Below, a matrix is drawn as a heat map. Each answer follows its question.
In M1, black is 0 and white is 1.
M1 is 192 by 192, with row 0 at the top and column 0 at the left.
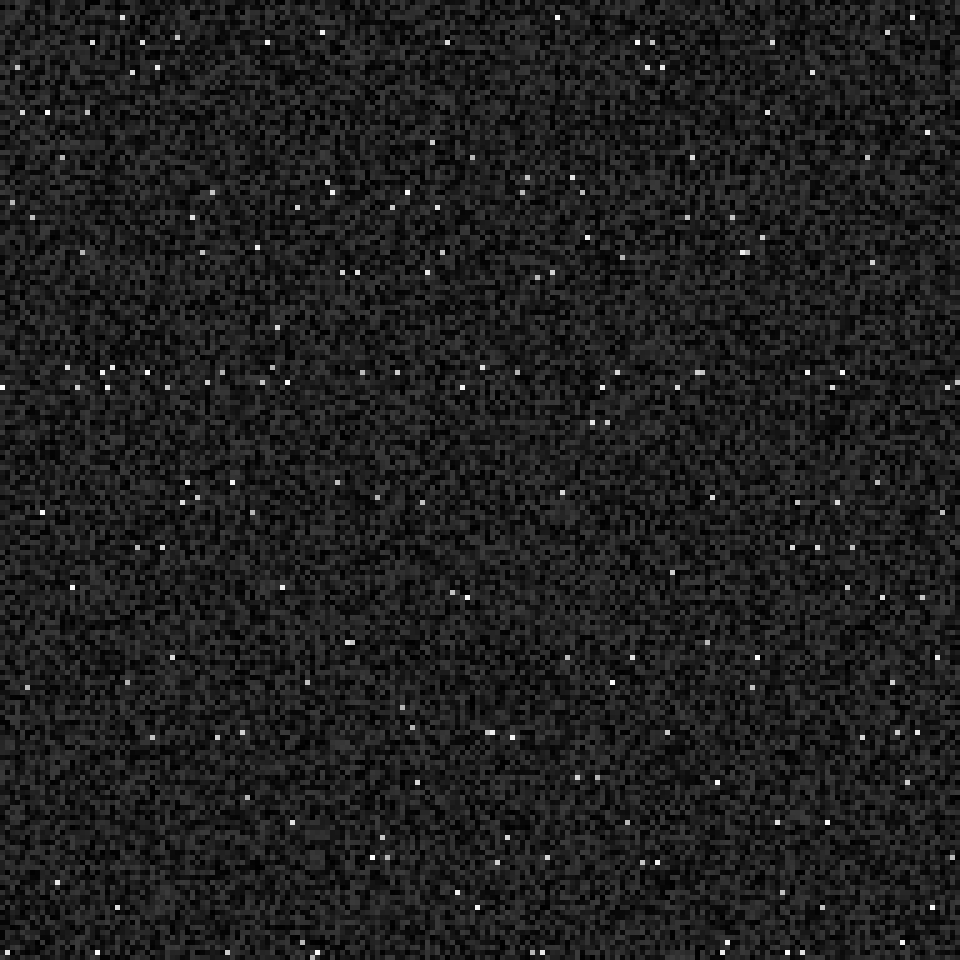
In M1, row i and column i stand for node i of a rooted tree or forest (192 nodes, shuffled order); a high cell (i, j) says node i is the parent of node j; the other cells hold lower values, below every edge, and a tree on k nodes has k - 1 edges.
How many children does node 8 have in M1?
7
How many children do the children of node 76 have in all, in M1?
5
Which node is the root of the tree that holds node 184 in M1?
136
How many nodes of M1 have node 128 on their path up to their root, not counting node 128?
4
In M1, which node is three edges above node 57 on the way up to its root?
100
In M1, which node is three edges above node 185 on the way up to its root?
117
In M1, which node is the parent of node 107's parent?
65
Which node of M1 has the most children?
74
